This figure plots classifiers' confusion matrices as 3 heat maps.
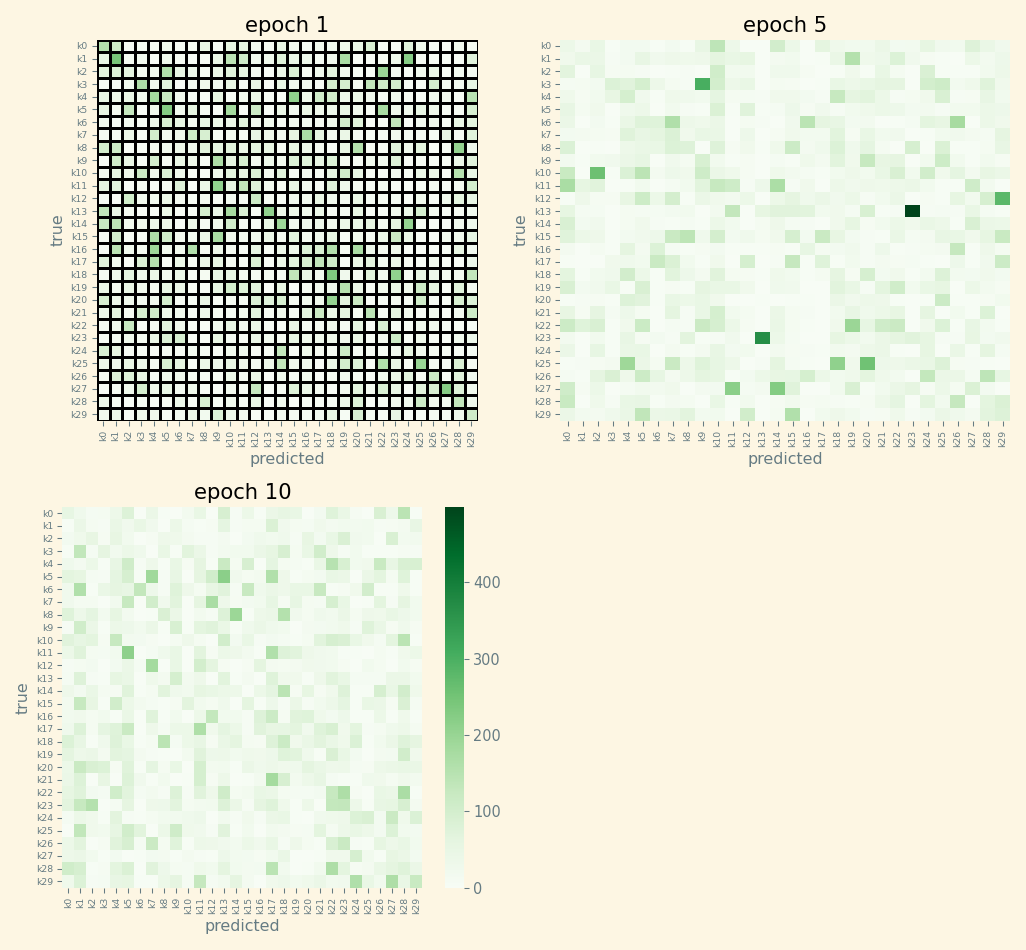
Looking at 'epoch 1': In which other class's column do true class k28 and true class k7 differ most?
k16
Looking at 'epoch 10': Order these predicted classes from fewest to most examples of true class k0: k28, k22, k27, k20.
k20, k27, k22, k28
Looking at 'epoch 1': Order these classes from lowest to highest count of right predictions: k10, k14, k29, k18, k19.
k10, k29, k19, k14, k18
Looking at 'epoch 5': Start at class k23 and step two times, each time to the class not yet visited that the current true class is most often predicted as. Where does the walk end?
k11
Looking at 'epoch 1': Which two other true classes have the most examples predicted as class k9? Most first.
k11, k15
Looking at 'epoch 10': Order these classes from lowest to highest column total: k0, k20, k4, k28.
k20, k0, k4, k28
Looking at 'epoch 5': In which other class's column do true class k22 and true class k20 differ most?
k19
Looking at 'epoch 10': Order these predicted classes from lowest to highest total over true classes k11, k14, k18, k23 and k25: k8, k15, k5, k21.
k15, k21, k8, k5
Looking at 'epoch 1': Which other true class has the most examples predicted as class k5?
k2
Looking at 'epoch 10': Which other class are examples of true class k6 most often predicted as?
k1
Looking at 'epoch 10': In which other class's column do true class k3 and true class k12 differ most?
k7
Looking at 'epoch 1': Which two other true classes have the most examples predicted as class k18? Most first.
k20, k16
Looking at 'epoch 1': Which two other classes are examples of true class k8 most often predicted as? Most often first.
k28, k20
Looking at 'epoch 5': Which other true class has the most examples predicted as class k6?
k17
